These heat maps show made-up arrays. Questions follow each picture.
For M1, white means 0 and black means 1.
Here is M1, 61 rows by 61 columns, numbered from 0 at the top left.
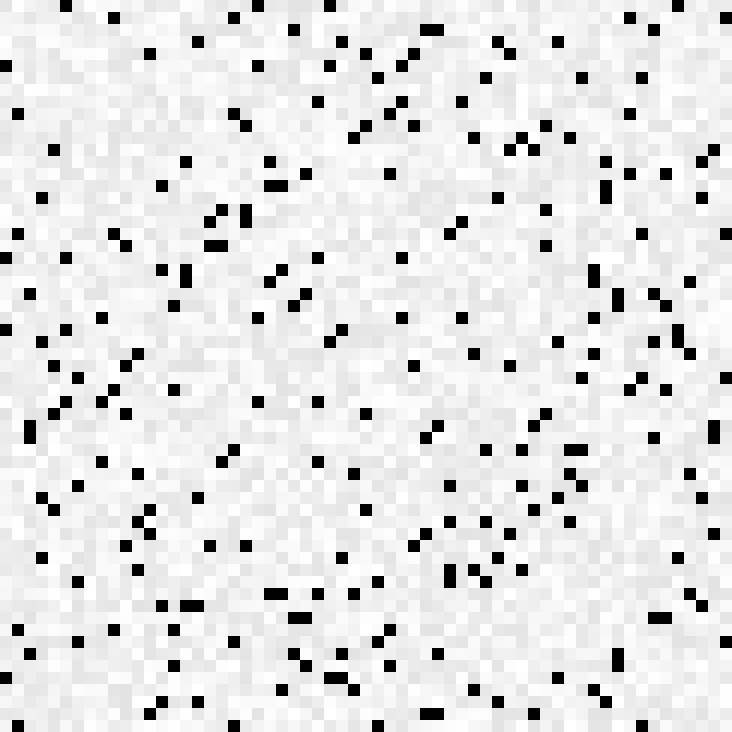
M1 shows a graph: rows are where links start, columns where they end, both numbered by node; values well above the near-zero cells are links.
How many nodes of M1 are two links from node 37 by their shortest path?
8
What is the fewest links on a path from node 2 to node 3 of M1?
3
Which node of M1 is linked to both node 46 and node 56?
node 28
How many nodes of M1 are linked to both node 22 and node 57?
2
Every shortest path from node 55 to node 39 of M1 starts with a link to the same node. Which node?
node 32
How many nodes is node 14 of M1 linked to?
4
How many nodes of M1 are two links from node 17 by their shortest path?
3
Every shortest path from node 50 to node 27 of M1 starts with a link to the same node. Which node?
node 16
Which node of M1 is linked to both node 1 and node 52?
node 9
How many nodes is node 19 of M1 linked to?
5
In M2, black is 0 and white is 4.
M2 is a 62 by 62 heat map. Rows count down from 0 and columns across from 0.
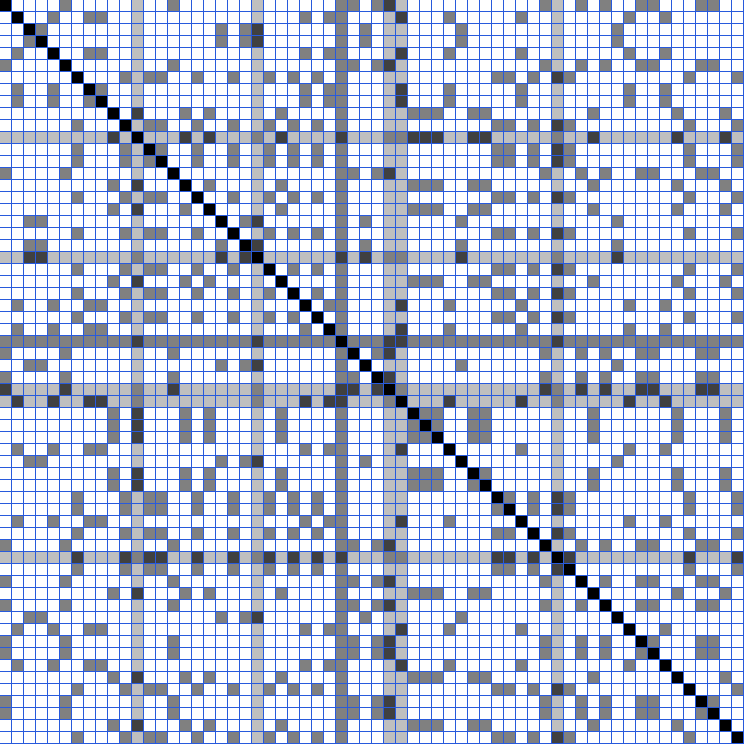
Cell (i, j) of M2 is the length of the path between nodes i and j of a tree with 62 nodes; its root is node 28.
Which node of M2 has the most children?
46
